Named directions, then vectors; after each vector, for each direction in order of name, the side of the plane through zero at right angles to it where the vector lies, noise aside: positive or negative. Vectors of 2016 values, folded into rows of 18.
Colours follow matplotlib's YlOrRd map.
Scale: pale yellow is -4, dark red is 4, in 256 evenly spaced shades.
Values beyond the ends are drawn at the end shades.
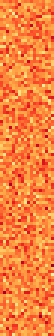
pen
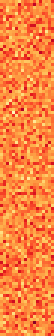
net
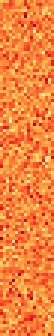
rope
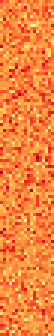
negative, negative, negative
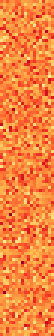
negative, positive, negative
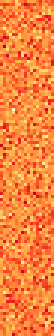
positive, negative, positive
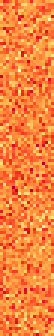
negative, positive, negative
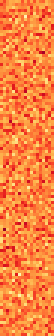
positive, negative, negative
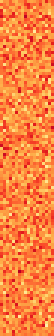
positive, negative, positive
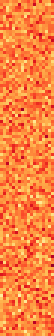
positive, positive, negative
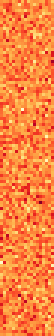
negative, negative, positive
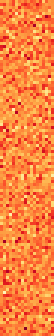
positive, negative, positive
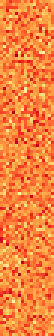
negative, positive, positive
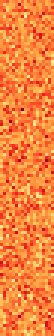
positive, positive, negative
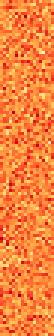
negative, positive, positive
